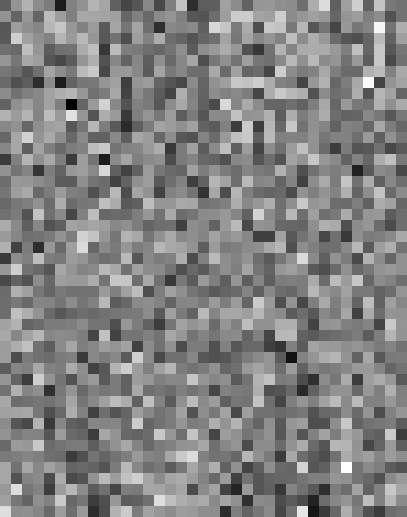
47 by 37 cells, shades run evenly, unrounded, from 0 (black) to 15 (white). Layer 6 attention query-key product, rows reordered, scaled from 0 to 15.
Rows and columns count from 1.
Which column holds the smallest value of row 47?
29
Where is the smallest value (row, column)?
10, 7
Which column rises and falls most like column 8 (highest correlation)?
26
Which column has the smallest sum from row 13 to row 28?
19
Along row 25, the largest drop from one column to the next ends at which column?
3
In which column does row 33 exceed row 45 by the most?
30
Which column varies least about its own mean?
14
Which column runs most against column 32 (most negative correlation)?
8
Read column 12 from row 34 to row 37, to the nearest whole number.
12 6 6 10
